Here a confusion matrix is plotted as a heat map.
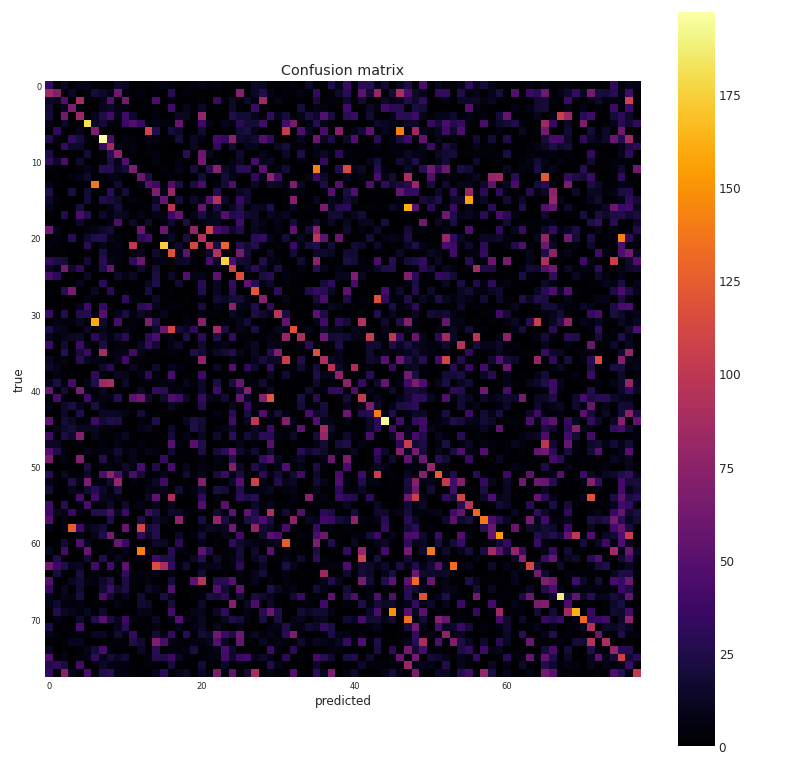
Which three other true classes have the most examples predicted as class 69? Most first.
59, 45, 67
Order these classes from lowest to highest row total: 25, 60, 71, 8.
8, 71, 25, 60
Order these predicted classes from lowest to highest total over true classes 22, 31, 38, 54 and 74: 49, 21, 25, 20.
21, 49, 25, 20
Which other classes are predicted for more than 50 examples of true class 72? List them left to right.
22, 25, 32, 52
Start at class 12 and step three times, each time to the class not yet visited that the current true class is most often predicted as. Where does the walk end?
46
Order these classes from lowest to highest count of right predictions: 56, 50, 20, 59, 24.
50, 20, 24, 56, 59
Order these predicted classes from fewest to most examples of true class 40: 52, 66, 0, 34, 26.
52, 34, 66, 0, 26
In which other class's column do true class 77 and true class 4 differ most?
67
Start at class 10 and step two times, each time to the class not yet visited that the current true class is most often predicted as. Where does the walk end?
75
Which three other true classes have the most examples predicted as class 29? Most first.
41, 56, 12
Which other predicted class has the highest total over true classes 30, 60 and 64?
31
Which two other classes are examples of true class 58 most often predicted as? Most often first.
3, 12
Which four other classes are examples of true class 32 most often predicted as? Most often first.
16, 22, 15, 77
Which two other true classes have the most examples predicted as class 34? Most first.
54, 43
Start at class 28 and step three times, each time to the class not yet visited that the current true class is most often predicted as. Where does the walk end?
47
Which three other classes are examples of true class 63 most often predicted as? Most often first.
53, 14, 15
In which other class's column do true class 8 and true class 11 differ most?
35
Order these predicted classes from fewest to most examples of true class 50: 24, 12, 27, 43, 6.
6, 43, 27, 12, 24
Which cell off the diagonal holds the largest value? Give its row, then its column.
21, 15
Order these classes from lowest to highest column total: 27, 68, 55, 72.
72, 55, 68, 27
